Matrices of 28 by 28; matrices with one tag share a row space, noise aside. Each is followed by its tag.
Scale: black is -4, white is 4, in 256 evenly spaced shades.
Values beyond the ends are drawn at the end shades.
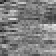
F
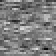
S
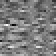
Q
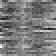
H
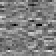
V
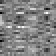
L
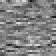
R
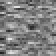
R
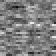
R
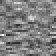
R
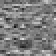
S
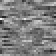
H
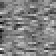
L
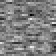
R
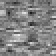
R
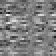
Q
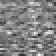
V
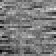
H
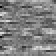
H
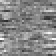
H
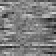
H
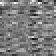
V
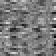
Q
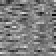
Q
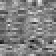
V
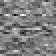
S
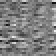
Q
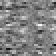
Q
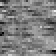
H
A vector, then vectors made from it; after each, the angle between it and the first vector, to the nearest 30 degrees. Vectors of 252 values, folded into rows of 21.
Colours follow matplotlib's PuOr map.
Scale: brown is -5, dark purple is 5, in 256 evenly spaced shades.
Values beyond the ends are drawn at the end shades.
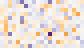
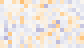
120 degrees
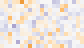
120 degrees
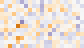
60 degrees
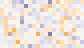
30 degrees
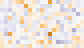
150 degrees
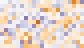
90 degrees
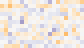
30 degrees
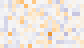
150 degrees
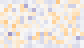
60 degrees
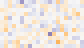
30 degrees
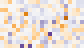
60 degrees
